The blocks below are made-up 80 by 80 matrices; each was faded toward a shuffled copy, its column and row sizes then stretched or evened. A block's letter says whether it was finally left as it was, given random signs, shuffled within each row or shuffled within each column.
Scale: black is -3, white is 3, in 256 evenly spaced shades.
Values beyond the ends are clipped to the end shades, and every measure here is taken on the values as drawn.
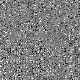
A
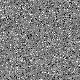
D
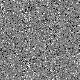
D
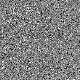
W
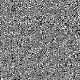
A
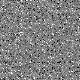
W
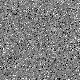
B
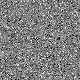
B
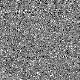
W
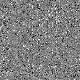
W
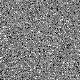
D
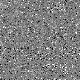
A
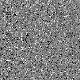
A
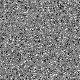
B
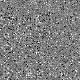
A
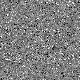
B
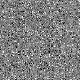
A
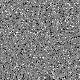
B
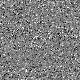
B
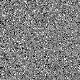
W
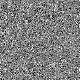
W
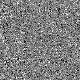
W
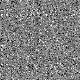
W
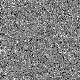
D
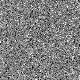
D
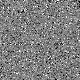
B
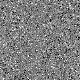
D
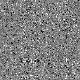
W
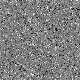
B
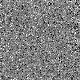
D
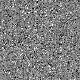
D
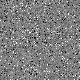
W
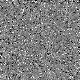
W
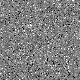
D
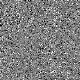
W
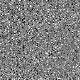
W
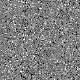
D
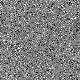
D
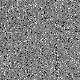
D
